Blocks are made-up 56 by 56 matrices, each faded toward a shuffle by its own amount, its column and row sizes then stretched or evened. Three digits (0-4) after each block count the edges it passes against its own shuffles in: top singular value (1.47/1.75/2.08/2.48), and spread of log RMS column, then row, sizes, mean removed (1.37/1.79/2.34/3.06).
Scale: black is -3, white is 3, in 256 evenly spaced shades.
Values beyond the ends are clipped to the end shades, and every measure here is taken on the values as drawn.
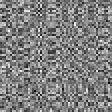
4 2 2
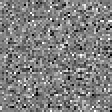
1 1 1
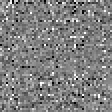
0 2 3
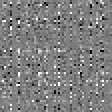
2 4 2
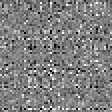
3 2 3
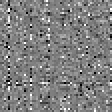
2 3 1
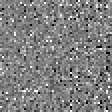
0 2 1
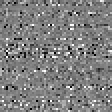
0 0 4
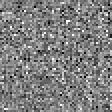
0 0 1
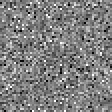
1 0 0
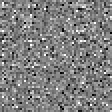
1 1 0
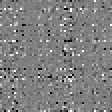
1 3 3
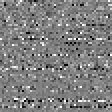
1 0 4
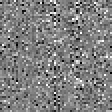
1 3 0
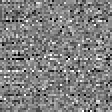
2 0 2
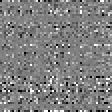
1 3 4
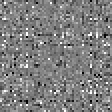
2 3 2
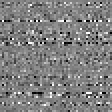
1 1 4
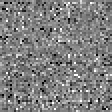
0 1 2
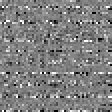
2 0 4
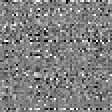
2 2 4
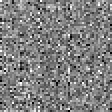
1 2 0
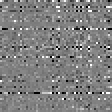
3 2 4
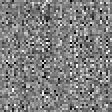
2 3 1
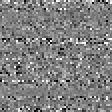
0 0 4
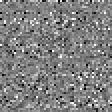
0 0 3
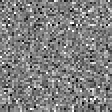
2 1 1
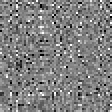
3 2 1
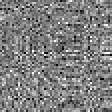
3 0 1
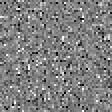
0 2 0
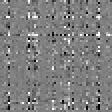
3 4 3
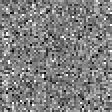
1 1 1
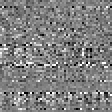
2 0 4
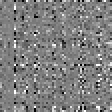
3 4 3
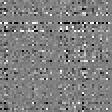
2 3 4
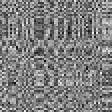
4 0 2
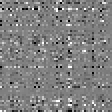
1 3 4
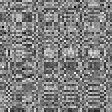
4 2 0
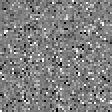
1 0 0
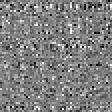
2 0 3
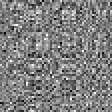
3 1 0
